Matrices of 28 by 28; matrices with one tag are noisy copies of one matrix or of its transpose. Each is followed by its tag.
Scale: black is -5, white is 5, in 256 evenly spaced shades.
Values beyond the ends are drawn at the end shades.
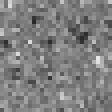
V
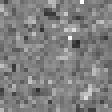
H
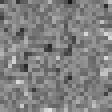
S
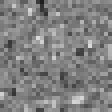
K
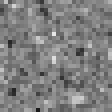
K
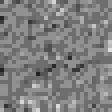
S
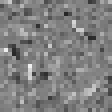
H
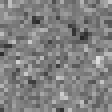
V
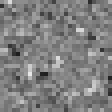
H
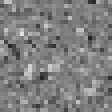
H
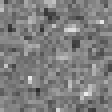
H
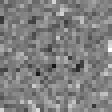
S
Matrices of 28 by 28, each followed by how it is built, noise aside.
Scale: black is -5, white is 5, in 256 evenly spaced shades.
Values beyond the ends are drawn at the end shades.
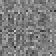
low rank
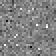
sparse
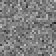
noise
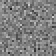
noise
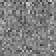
low rank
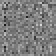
low rank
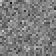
noise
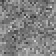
smooth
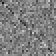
diagonal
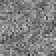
smooth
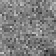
smooth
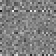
low rank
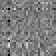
low rank
